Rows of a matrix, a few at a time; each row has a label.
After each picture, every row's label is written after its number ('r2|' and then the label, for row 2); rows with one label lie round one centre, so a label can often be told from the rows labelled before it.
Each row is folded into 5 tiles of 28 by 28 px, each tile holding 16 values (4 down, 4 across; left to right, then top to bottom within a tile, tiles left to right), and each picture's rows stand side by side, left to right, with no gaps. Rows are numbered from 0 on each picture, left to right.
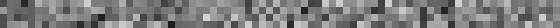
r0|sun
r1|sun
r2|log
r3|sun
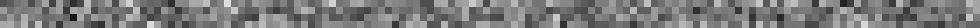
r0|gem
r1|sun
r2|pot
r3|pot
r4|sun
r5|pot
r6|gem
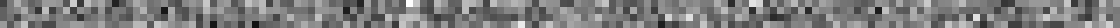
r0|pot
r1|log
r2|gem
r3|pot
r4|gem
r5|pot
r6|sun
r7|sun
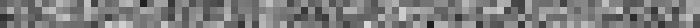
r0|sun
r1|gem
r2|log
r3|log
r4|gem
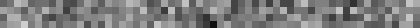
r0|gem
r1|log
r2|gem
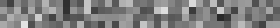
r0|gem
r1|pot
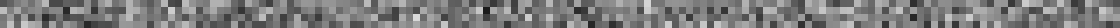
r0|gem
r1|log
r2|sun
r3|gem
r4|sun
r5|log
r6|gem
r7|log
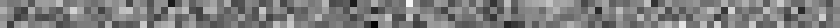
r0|log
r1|log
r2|gem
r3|gem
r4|sun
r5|log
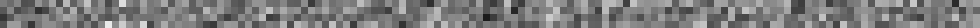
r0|sun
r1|log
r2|log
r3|gem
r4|pot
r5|log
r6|pot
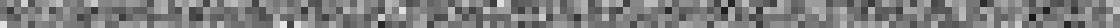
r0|pot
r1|pot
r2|log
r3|log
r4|pot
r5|log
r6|log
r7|gem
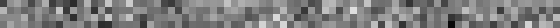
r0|gem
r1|sun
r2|log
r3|sun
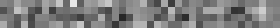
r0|pot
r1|log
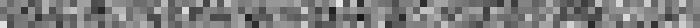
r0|log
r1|pot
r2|pot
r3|gem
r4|sun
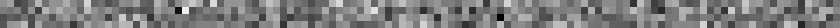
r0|sun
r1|pot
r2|sun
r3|pot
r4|log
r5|log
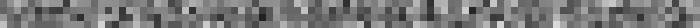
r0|pot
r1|pot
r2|pot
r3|pot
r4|pot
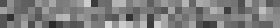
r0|sun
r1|log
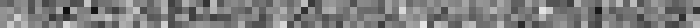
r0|gem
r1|pot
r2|log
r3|log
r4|pot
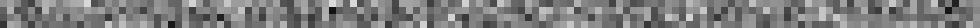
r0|sun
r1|pot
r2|pot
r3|log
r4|gem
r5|log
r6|pot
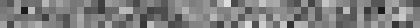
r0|log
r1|sun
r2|log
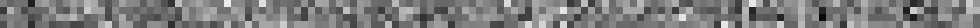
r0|sun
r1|sun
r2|log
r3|sun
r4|log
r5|pot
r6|gem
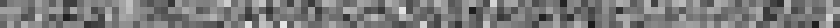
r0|gem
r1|sun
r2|log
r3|pot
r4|sun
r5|gem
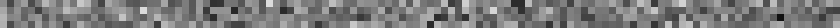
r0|log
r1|gem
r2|pot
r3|log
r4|sun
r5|pot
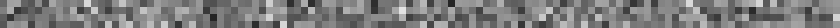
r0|sun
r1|gem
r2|log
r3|log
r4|gem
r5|pot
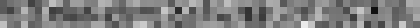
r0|pot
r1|pot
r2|gem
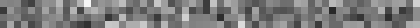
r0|sun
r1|pot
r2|pot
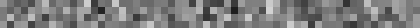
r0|log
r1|gem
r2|sun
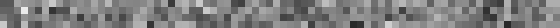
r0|pot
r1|log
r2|sun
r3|gem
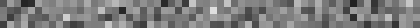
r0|sun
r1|sun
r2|gem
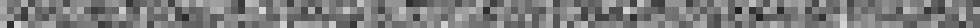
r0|log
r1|log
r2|log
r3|gem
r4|log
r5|pot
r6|log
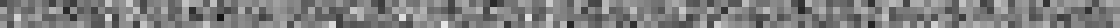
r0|gem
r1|pot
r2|log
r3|gem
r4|log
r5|log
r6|pot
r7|pot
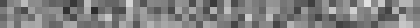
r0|gem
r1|gem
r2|sun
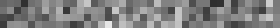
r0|sun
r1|gem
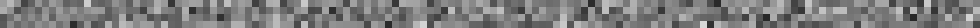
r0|sun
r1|pot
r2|pot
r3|log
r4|log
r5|log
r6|gem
